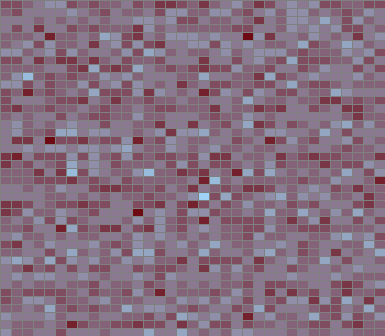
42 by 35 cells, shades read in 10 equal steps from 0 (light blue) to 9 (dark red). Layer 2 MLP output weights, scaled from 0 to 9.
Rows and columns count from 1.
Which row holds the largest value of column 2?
20
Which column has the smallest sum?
27
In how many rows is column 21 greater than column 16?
20
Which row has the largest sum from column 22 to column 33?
14
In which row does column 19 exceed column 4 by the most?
28
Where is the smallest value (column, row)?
19, 25
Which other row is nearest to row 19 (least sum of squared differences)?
35
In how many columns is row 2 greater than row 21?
7
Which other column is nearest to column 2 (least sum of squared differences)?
1
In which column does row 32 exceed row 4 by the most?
31
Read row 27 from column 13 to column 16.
9 4 3 4
